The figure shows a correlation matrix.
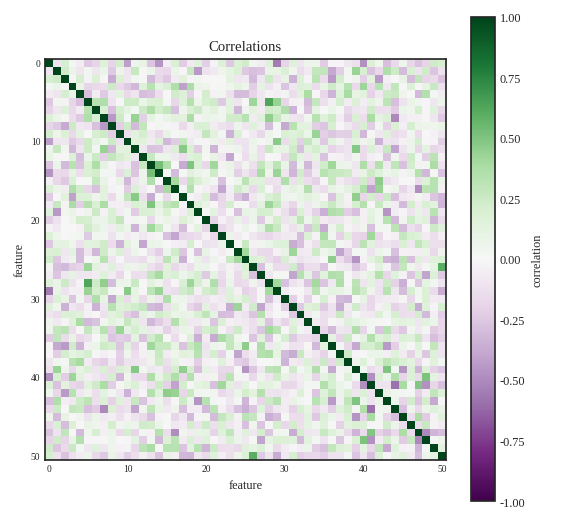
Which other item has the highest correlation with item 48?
40
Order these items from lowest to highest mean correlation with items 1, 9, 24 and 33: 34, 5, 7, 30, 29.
5, 29, 30, 7, 34
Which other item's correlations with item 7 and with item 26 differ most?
50
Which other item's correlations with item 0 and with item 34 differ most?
29
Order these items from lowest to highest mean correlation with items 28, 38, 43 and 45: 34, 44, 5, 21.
44, 21, 34, 5
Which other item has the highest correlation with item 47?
41
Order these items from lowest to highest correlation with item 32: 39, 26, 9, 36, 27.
26, 36, 39, 9, 27
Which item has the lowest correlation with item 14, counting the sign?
0
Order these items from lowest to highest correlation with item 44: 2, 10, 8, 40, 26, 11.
11, 26, 10, 2, 8, 40
